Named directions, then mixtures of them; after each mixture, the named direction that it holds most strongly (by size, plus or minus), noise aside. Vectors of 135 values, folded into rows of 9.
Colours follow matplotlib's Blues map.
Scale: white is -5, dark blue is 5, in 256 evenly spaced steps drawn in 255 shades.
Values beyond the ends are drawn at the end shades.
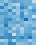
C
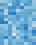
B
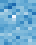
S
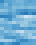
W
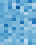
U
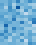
U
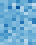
U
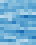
W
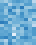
B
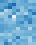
S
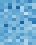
U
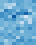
S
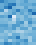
S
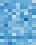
C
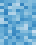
B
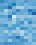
S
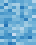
C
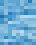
W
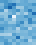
S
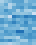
W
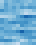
W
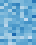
C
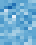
S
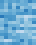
W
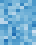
B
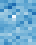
S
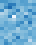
S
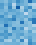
U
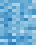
C
